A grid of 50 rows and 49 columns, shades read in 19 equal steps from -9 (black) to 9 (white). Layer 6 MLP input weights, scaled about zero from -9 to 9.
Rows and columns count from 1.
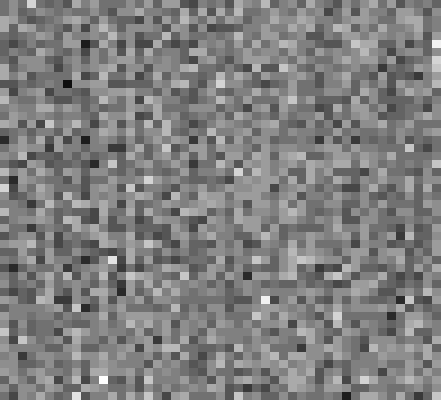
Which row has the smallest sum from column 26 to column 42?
18
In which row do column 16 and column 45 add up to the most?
2
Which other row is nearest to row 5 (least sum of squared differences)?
17
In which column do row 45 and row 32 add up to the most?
33
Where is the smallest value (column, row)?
8, 11
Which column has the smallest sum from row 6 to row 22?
10
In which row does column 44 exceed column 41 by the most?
44
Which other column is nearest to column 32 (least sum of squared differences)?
29
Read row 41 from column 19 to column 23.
2 -3 1 0 1
